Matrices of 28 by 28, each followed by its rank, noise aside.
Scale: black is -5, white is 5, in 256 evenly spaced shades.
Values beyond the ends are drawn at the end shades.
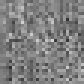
five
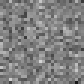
eight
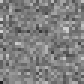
six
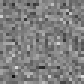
eight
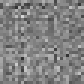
five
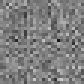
five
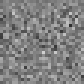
eight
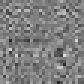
four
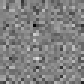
five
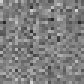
eight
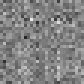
five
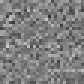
seven
